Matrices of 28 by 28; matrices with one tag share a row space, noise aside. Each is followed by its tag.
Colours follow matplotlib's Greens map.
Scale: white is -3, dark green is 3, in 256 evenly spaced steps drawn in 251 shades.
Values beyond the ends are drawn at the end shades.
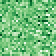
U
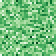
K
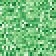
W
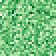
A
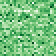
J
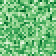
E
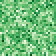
K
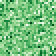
W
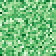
E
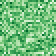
W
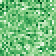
W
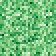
K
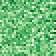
A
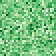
K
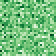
J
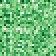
J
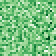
U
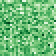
J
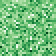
K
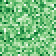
J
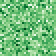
K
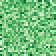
E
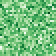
E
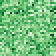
A
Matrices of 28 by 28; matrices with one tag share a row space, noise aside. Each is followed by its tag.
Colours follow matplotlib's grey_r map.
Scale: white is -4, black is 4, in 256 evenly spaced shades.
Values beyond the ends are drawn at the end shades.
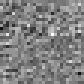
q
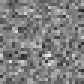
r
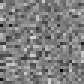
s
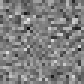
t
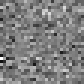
s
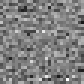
r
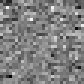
q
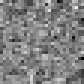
r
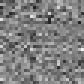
s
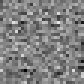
r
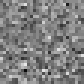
r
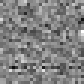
r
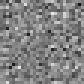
t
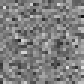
r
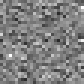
r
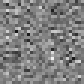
t
